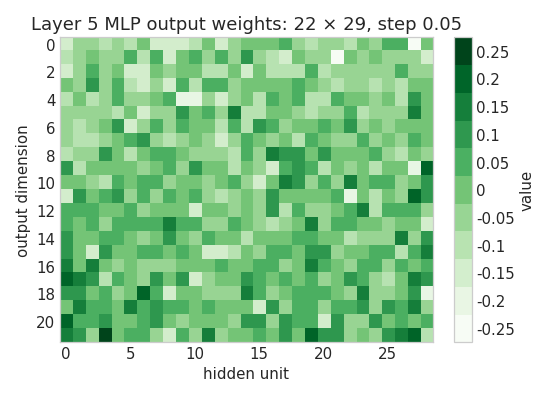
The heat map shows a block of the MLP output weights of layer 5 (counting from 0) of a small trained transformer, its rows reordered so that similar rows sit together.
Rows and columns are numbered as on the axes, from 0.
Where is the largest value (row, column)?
21, 3
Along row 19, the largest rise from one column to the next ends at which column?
16
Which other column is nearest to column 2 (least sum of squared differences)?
12
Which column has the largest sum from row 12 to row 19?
0
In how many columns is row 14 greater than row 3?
15
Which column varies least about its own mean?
4
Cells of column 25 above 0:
6
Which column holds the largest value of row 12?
23
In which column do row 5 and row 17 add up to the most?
27
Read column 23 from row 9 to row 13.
0 0 0 0.15 0
